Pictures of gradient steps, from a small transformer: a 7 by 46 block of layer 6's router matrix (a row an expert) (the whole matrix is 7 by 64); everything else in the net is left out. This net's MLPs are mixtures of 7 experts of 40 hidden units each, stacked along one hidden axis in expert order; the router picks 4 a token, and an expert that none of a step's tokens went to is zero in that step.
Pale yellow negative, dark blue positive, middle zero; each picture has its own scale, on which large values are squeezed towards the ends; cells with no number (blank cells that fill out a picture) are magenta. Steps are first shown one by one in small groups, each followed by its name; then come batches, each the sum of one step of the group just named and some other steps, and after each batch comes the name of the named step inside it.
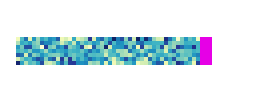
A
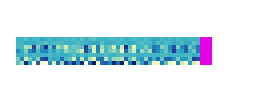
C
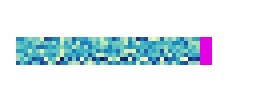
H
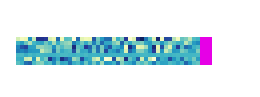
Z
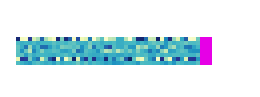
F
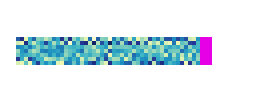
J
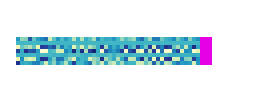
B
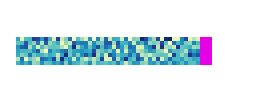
Z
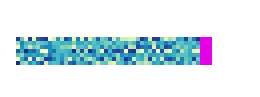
B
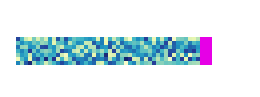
F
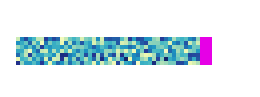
H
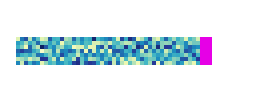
B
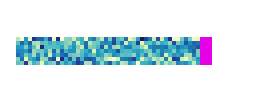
Z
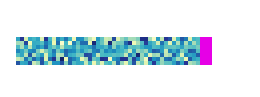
H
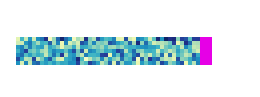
J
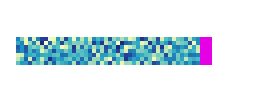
Z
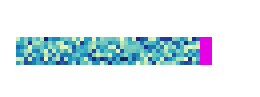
H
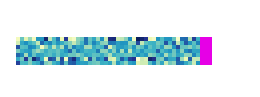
A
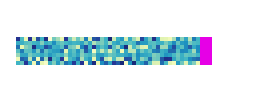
C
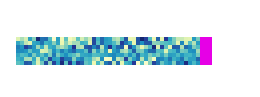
Z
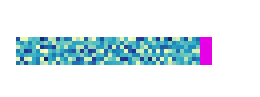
B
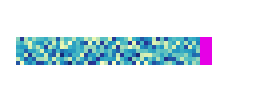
J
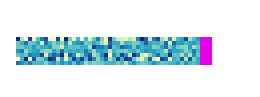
F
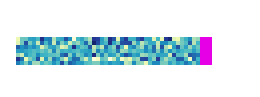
Z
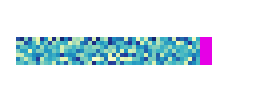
J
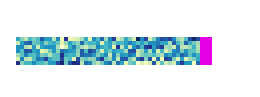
B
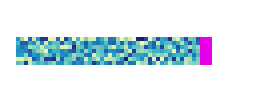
Z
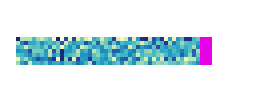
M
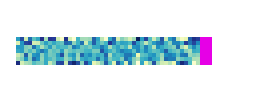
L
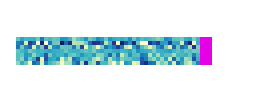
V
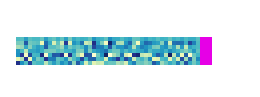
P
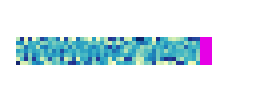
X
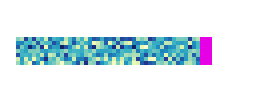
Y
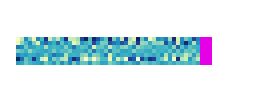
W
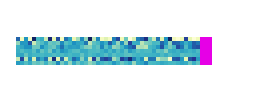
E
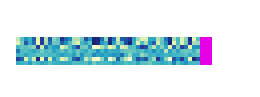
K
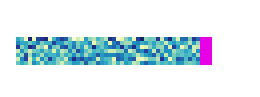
Y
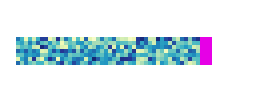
X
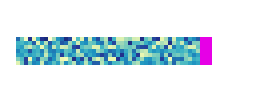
K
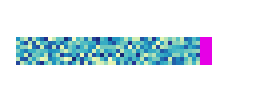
K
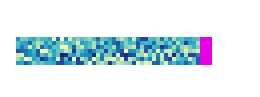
M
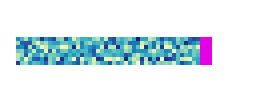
L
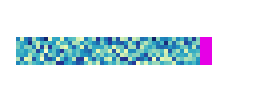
M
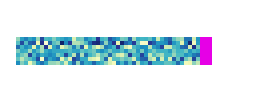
V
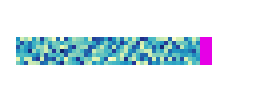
M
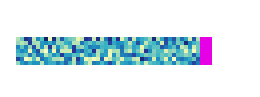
W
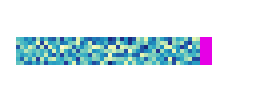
K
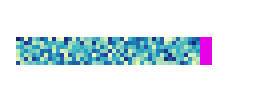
L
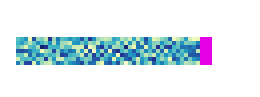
E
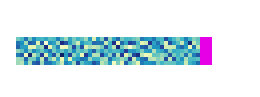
V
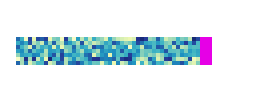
L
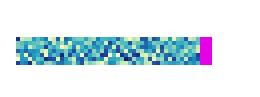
P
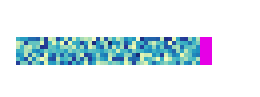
P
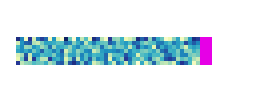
L
